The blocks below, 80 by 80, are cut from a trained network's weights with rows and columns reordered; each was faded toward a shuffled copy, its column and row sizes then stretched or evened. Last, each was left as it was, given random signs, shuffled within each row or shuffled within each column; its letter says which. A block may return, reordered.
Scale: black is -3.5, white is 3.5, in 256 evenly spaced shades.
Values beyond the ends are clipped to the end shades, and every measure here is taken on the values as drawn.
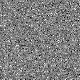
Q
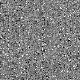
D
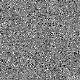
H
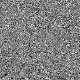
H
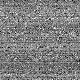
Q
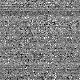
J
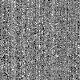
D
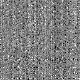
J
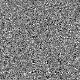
H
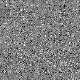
H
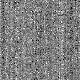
J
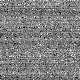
Q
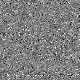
Q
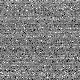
Q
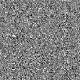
J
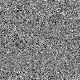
Q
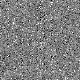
D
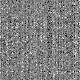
J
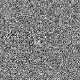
J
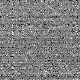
J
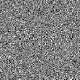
J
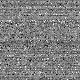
Q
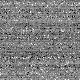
Q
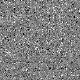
H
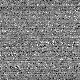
Q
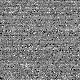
Q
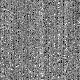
D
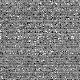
J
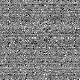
J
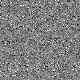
Q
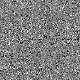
H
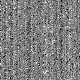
D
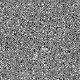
H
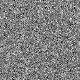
D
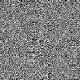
J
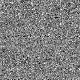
Q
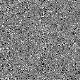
H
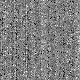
D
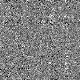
H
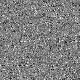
Q
